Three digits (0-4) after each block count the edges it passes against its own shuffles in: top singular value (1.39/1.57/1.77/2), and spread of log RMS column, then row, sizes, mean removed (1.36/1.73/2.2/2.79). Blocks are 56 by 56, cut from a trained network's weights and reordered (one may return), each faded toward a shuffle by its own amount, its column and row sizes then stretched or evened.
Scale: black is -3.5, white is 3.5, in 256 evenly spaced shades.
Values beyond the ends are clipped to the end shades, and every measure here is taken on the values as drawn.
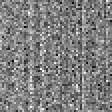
2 1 0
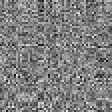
4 0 3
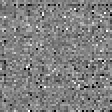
0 2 2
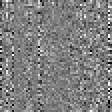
3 4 1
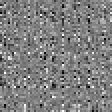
4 4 3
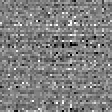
2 2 3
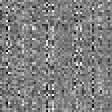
4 4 1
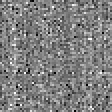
1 0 1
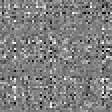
2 3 4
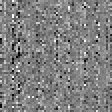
0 4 0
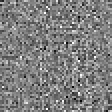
2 2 0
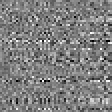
4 1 4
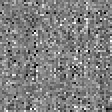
0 2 2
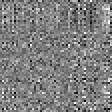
4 3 3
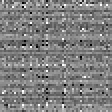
4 3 2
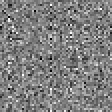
2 2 1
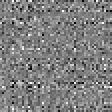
4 3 4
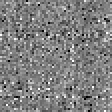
0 1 2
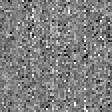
0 3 0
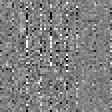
4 4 2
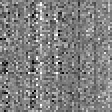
3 3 2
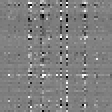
4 4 2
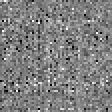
0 2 2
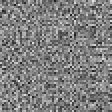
4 2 0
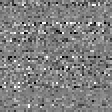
0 1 4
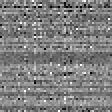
4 2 1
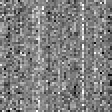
3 3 0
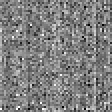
2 1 1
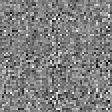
1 2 3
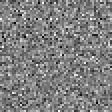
1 0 3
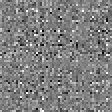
1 3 3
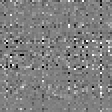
1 3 4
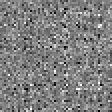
0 3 2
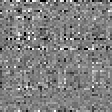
3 2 4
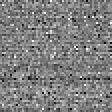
1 1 1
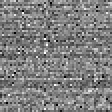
2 0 0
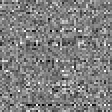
3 1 3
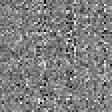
2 3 1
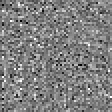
1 1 1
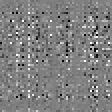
0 4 4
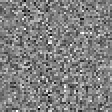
2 2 0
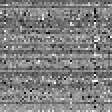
4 2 1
